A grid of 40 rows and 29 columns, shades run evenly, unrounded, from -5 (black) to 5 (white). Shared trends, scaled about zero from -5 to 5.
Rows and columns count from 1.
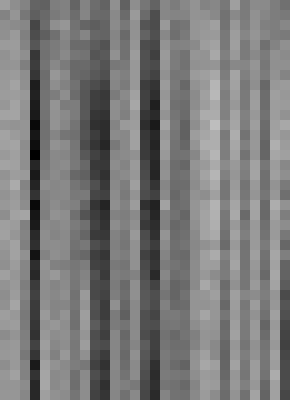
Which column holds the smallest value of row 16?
4
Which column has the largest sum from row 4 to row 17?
22
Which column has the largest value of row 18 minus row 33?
29
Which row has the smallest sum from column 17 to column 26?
35
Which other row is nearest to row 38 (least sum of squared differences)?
40
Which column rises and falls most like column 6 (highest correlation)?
28
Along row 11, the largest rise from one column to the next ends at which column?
17
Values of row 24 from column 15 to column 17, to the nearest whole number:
-2 -3 1
